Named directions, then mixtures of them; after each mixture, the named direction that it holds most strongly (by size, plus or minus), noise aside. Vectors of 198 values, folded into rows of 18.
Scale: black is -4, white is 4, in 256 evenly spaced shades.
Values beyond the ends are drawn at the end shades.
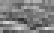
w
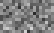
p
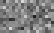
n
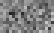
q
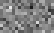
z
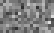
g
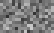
p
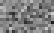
q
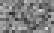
q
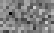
q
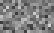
p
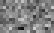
n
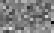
n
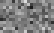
p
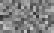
p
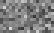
n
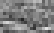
w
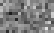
g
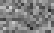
z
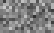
n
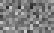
p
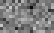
z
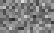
n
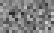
q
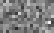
g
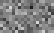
z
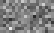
n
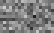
n
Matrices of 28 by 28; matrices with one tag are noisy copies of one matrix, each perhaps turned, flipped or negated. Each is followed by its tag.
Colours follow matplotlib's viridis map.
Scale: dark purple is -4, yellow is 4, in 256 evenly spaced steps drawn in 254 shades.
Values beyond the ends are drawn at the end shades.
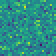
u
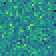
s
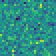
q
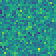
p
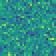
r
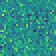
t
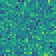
r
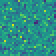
u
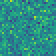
p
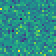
u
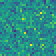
s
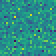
t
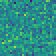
t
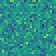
u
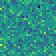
p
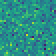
p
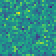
q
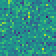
r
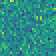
p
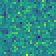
q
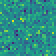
u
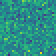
t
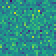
s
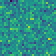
p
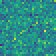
s
